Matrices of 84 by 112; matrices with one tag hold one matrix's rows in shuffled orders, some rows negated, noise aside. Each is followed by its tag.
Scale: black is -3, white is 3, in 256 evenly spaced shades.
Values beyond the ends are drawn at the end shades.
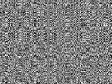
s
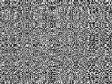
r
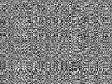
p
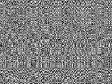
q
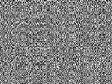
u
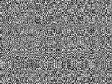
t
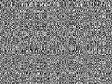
u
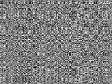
p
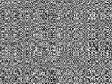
r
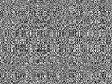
u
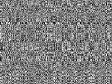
t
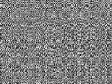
t
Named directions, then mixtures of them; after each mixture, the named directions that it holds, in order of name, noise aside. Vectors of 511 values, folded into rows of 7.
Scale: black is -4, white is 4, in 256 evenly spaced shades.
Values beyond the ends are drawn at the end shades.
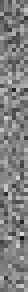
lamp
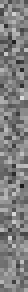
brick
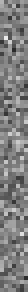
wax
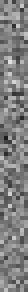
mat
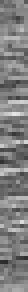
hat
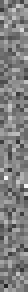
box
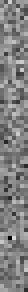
brick, lamp, mat.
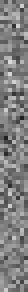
mat.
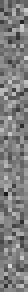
box, lamp.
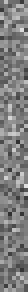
box.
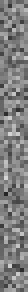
box, lamp, wax.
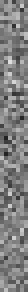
mat.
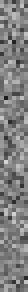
brick, mat, wax.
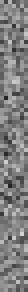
mat, wax.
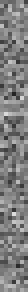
brick, hat, mat.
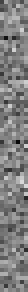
box, hat, wax.
